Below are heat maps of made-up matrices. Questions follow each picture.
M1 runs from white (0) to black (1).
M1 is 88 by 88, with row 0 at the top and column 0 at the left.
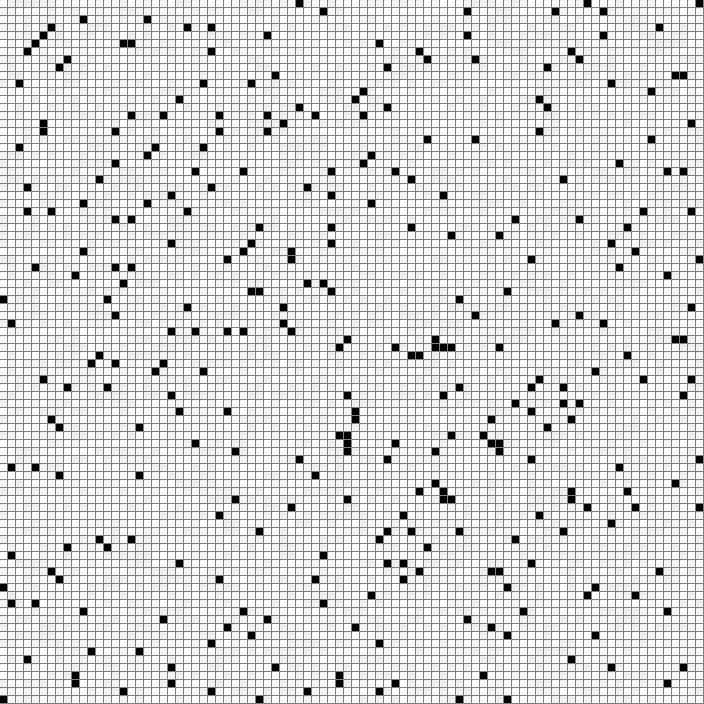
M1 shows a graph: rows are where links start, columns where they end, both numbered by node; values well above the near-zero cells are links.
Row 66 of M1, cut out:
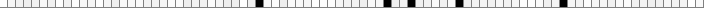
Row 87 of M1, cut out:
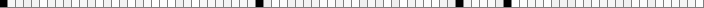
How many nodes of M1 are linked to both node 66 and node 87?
2
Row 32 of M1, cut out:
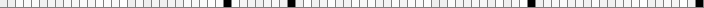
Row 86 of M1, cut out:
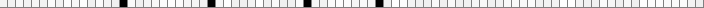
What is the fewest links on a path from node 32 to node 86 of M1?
7
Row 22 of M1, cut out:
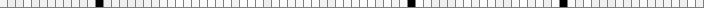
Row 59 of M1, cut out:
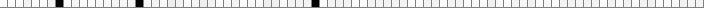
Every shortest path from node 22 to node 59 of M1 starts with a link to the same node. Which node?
node 70
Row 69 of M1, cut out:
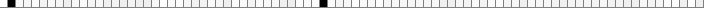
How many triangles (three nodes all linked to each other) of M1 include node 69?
1
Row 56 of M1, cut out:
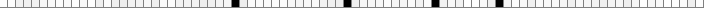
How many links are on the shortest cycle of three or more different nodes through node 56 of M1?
3
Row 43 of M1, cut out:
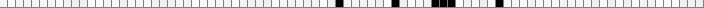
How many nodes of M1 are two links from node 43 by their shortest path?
8
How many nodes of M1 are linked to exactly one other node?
1
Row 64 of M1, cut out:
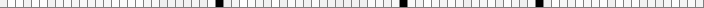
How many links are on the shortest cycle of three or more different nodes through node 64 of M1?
4
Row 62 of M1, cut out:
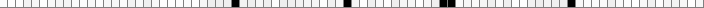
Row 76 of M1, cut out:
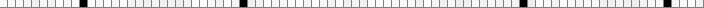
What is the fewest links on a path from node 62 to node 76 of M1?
5
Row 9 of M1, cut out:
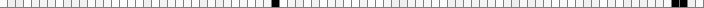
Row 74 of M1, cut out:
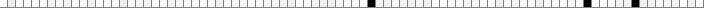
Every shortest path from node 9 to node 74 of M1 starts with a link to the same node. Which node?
node 85
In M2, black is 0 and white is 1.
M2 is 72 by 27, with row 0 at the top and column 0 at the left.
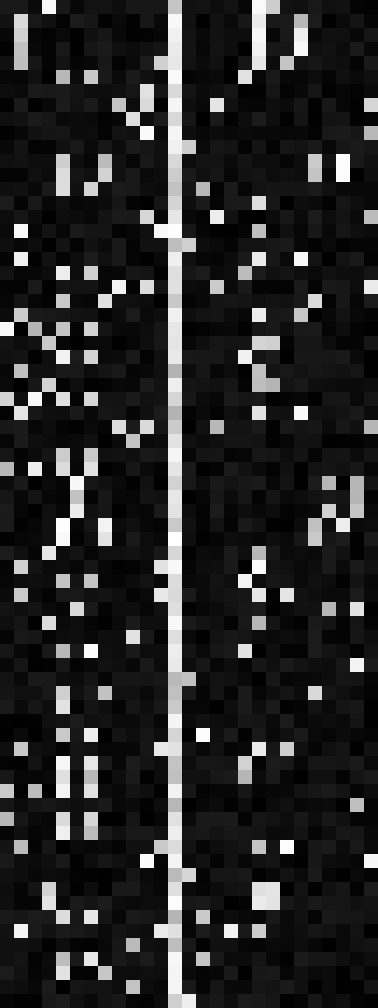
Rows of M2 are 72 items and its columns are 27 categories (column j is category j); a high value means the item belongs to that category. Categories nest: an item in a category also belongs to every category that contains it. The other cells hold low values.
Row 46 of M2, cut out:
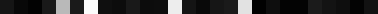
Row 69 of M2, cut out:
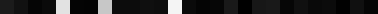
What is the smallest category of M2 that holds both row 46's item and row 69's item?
4
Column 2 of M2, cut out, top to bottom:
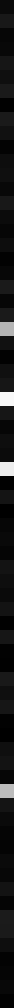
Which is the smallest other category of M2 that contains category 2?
0
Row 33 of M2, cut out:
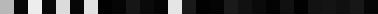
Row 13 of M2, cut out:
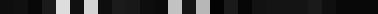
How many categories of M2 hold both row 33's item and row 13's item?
3
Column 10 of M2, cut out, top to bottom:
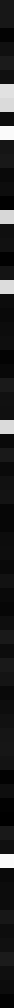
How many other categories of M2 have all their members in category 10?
3
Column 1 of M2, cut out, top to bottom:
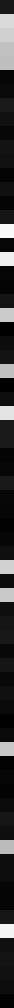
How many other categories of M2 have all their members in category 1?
4
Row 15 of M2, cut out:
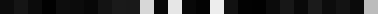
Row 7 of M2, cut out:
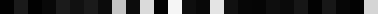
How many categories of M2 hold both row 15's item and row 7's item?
4
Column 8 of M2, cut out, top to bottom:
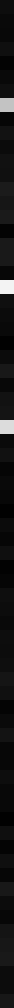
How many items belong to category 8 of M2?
3
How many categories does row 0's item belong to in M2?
4
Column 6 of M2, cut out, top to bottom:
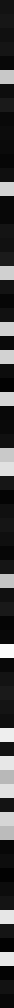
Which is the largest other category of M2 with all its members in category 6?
17
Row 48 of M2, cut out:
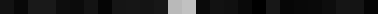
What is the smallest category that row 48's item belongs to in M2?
13
